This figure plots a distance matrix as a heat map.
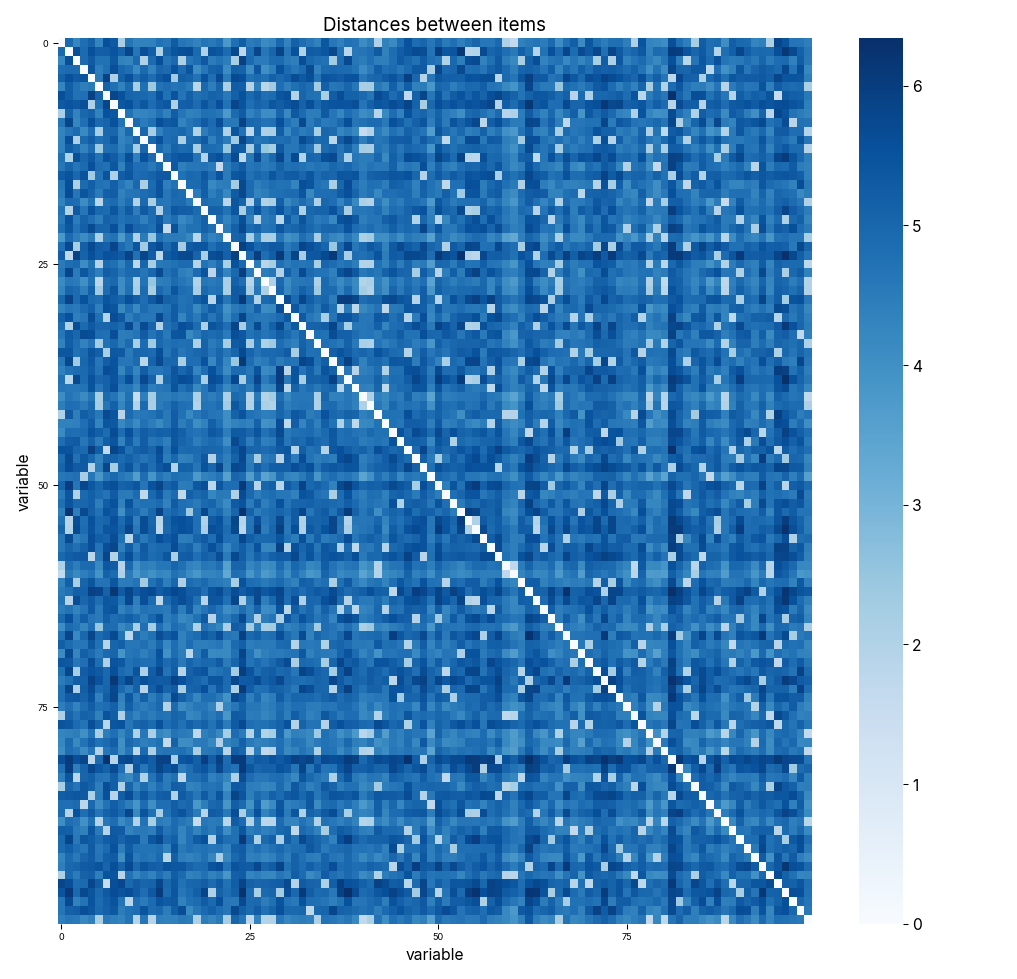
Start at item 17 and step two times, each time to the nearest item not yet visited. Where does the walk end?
53
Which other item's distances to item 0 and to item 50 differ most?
96
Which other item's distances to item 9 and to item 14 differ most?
21
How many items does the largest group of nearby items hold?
16
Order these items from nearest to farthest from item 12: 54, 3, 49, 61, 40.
40, 49, 3, 61, 54
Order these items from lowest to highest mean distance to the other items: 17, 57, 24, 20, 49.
49, 20, 17, 57, 24
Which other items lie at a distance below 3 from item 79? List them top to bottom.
14, 21, 75, 92
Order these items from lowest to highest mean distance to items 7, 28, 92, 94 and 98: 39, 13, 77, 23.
39, 13, 77, 23
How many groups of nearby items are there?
15
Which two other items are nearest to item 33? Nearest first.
98, 60
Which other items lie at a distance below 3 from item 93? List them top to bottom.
44, 62, 72
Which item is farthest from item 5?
62
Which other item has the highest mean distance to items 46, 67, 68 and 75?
81
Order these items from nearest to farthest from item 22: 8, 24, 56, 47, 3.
8, 3, 47, 56, 24
